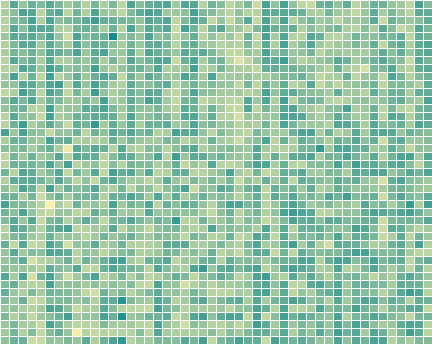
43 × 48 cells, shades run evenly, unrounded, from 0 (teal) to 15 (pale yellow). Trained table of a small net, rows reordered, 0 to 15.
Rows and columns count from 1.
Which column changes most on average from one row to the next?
33
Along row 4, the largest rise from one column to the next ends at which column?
20
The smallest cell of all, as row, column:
5, 13
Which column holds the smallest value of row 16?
11
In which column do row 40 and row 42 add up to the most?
9
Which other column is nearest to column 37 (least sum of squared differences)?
16
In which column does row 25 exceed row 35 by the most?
30
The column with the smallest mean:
32
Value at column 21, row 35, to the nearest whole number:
7
